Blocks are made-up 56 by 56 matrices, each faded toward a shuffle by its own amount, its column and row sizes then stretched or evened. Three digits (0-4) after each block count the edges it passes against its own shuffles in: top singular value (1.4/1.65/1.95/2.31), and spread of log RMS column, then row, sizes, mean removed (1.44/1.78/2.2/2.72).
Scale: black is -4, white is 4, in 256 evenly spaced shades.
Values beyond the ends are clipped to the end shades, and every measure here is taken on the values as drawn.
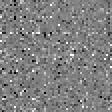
1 2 1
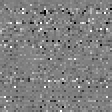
0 0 4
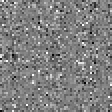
0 3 1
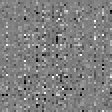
0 4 2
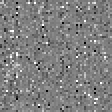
0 3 0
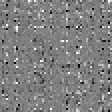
2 4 2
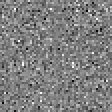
0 1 0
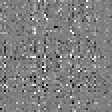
3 3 2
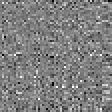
3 2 2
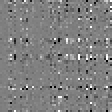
3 4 3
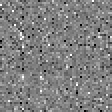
0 2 0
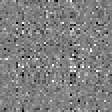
3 2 3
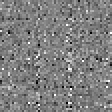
1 3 2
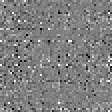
2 2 3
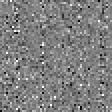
0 3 1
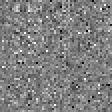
1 0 1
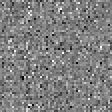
2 1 0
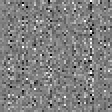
1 4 0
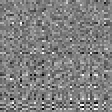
4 3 3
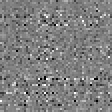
1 2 3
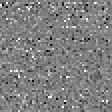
0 1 2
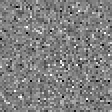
1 0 1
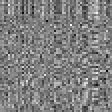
4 3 1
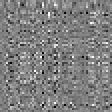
4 4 3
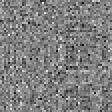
3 0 0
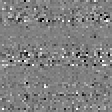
0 1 4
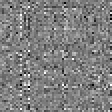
3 3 1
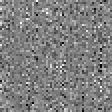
1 4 0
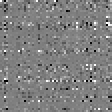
2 3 4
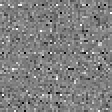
1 0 2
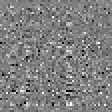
3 1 3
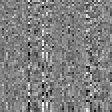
4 4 0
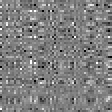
4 3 4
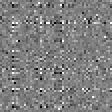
4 2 3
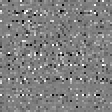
0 2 4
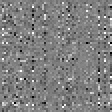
1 3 2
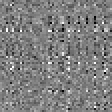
4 3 3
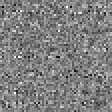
1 0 3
